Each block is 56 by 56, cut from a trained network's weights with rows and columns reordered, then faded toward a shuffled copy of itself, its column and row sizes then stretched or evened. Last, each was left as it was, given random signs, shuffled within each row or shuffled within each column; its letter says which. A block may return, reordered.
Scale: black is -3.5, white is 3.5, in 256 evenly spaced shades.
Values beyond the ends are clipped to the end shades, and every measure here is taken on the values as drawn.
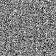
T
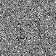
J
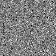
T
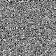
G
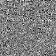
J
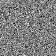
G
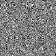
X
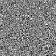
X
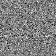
G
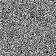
G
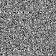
G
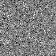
T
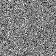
T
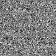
G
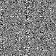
J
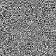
X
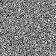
G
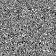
G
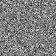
G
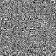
X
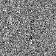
J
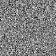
J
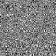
X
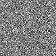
J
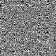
X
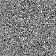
T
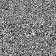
J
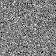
G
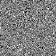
X
